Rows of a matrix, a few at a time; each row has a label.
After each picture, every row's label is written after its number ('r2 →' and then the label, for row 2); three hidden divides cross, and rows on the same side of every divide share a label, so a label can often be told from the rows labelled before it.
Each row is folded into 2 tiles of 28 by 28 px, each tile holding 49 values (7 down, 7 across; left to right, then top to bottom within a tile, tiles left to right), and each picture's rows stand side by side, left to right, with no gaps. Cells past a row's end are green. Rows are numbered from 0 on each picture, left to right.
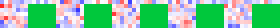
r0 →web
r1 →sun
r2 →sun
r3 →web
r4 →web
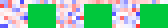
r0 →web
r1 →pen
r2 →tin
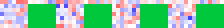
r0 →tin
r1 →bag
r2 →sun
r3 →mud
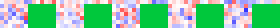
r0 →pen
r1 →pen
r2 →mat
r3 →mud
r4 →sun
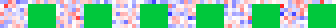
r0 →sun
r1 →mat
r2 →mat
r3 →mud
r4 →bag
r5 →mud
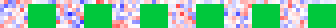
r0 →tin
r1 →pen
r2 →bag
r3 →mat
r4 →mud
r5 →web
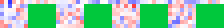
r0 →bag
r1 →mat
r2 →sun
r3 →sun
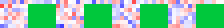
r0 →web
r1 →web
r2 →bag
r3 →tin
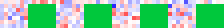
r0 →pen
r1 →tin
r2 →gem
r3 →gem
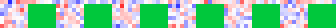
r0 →tin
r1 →web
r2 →web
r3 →bag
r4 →mud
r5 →tin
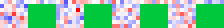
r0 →gem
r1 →tin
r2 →bag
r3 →mat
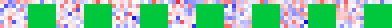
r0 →tin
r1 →pen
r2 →mud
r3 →sun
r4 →bag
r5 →pen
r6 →web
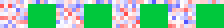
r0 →web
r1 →mat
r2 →mat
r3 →bag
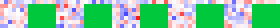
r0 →sun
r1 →web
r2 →pen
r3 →gem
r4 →bag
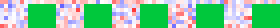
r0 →bag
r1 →tin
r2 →tin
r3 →mat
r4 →bag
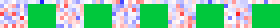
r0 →gem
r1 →web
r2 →tin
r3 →mat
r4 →gem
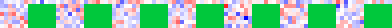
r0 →mat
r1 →pen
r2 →tin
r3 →tin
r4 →mud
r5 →sun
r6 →bag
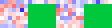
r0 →sun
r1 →gem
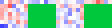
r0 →web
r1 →pen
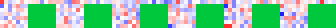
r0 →bag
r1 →tin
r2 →mat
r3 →web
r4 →bag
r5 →mud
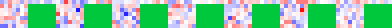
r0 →web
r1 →sun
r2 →pen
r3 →sun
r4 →tin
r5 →tin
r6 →tin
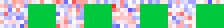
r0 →pen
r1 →tin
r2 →web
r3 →gem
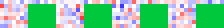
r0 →web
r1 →pen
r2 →bag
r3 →mat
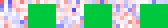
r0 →bag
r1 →web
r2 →mat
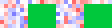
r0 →pen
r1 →tin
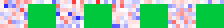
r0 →tin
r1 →mud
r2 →web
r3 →mat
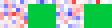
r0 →mat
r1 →mud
